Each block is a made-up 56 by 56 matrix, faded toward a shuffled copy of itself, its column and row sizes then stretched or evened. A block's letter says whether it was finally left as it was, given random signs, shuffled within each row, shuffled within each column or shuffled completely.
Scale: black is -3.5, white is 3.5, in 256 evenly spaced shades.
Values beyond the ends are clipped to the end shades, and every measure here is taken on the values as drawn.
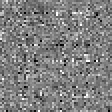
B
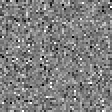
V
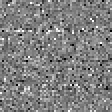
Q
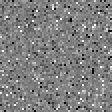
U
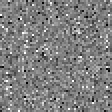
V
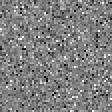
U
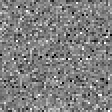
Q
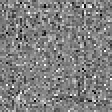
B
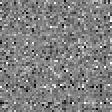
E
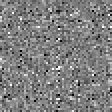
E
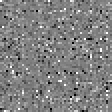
E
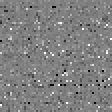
Q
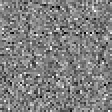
Q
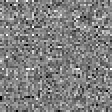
B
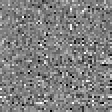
B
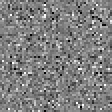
E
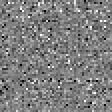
E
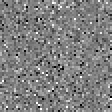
V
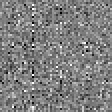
B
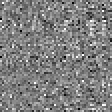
B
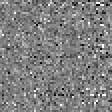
E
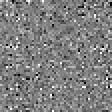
E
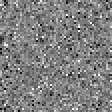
V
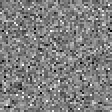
U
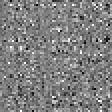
B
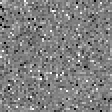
U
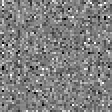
E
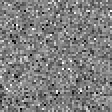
U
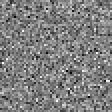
U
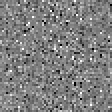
V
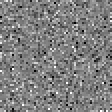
V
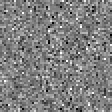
V
